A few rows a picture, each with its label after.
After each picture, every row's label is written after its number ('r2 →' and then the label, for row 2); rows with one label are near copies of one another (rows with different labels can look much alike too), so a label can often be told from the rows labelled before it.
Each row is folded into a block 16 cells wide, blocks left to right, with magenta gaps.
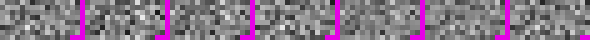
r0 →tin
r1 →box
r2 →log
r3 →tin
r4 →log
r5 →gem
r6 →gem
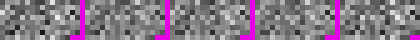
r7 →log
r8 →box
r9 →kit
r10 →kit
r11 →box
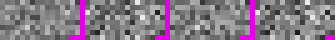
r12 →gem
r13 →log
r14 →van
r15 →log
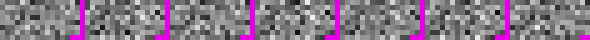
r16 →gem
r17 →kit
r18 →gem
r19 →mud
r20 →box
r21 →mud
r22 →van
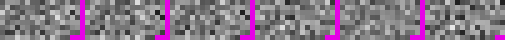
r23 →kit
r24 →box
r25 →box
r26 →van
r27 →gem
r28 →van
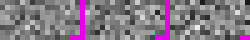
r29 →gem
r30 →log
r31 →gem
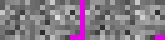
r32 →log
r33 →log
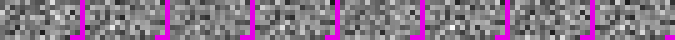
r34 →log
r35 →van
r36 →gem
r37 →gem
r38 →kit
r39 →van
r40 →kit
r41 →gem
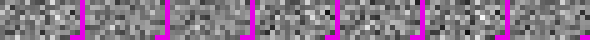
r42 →mud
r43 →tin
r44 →gem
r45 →box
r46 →van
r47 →mud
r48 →box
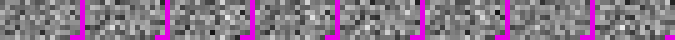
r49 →kit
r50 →gem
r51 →mud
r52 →log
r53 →gem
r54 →box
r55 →tin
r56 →tin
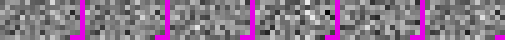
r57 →box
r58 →log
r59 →van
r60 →box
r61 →tin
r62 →kit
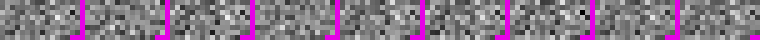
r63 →mud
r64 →gem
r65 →log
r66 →tin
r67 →log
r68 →kit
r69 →box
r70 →mud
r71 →box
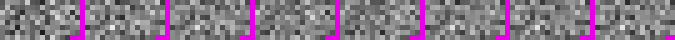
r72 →kit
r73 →van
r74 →van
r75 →log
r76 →kit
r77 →gem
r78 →gem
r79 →tin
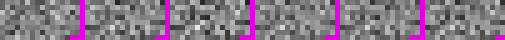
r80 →log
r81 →tin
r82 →tin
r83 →van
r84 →tin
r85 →gem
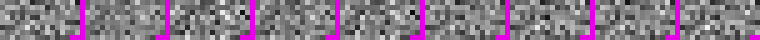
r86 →tin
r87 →log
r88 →box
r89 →kit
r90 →box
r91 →tin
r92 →van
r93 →gem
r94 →van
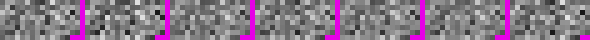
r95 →mud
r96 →box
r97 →box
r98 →kit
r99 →box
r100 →box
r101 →mud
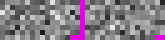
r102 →log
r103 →van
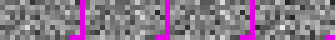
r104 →van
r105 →box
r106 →box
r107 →van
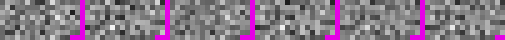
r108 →mud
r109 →van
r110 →kit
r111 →tin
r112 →tin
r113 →tin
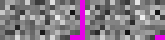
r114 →mud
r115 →log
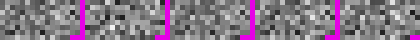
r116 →kit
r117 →gem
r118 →kit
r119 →kit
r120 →box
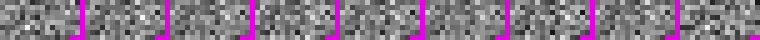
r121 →van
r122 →mud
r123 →log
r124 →kit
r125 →mud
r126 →log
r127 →mud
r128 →log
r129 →tin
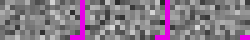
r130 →box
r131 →gem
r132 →van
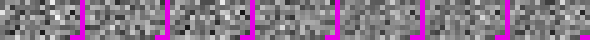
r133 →log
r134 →tin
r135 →box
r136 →van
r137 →box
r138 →mud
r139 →mud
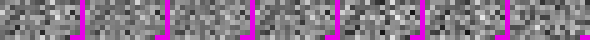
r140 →log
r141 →log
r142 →kit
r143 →log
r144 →mud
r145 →kit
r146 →tin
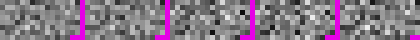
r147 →gem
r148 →tin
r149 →log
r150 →mud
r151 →gem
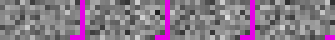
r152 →gem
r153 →mud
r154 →log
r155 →gem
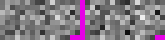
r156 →mud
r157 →mud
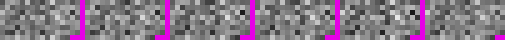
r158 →kit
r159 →mud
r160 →mud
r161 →mud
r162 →log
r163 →log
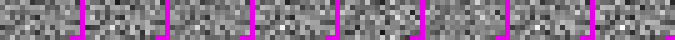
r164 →tin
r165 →tin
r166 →van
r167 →van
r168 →mud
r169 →log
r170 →van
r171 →van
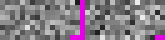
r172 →van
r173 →log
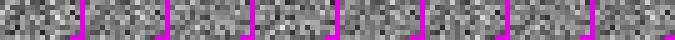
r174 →kit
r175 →mud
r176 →van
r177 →van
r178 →box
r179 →mud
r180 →gem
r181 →log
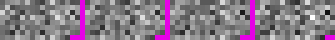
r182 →log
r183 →mud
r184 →box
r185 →mud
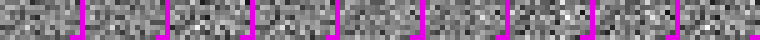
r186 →tin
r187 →tin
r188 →van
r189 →gem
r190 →kit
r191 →mud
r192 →log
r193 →box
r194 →van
